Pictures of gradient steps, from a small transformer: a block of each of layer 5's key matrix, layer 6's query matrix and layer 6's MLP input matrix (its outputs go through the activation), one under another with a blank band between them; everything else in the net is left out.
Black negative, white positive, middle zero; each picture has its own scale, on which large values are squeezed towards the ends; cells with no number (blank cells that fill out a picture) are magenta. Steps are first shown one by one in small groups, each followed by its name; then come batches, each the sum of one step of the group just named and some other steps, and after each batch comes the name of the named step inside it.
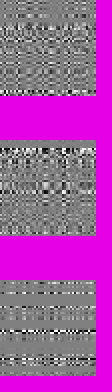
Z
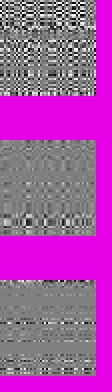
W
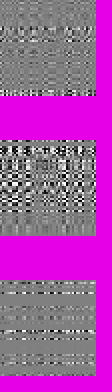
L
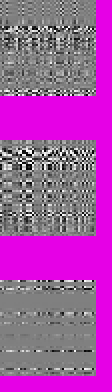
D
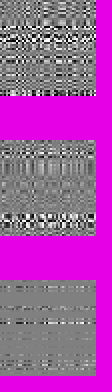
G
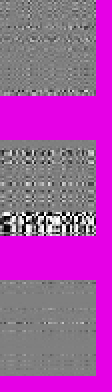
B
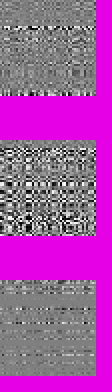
L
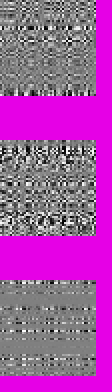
L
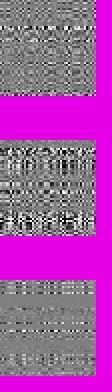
Z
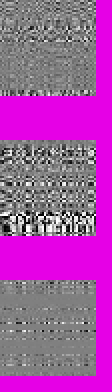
B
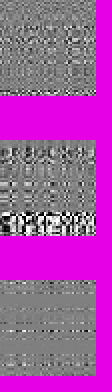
B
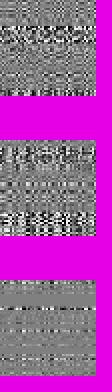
G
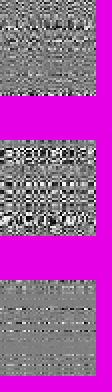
W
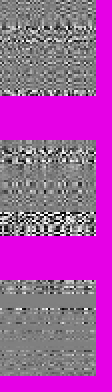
D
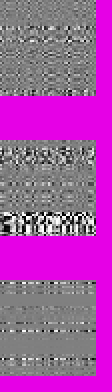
B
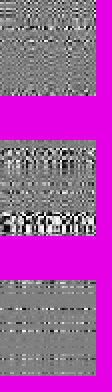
B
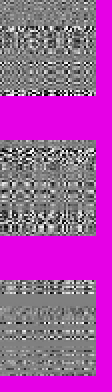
D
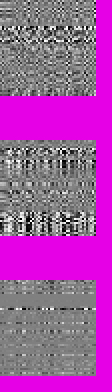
G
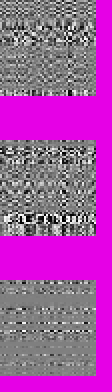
L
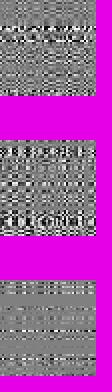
L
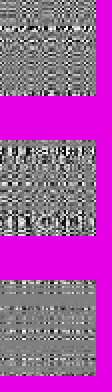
L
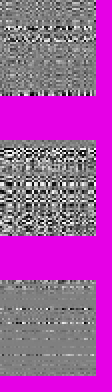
G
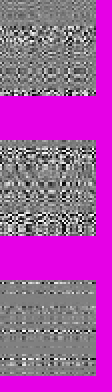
Z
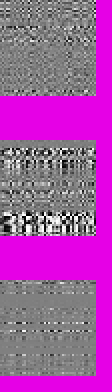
B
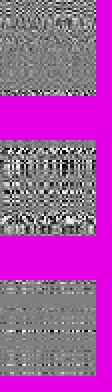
L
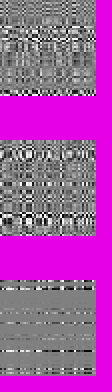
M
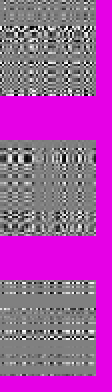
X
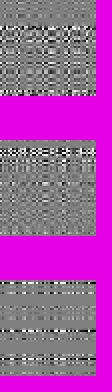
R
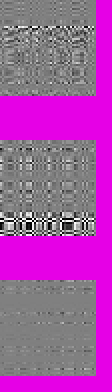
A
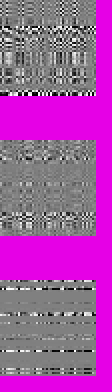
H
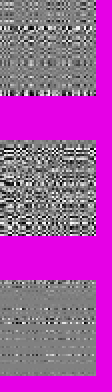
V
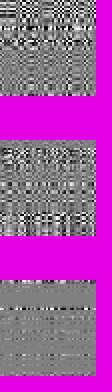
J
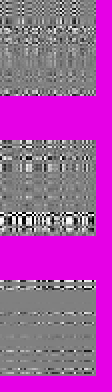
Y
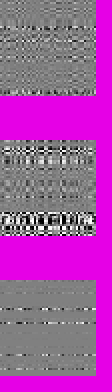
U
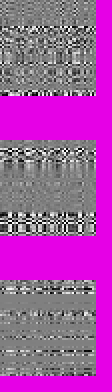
H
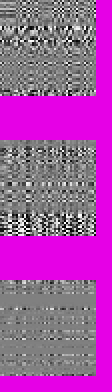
J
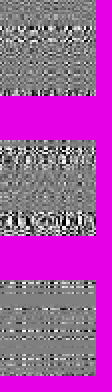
U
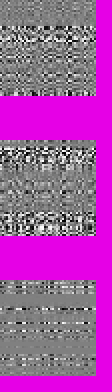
U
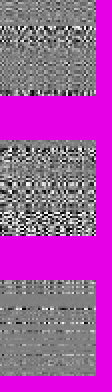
V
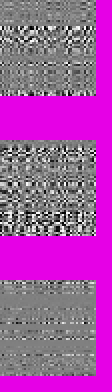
V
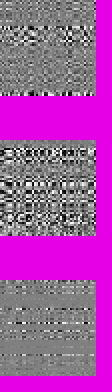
V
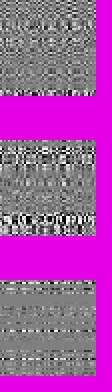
H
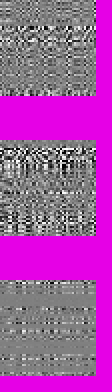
V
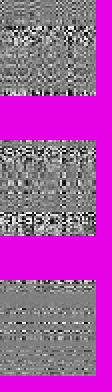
Y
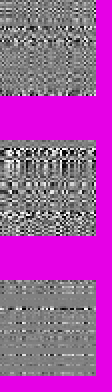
J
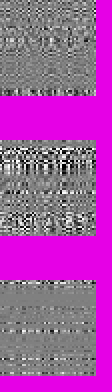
Y
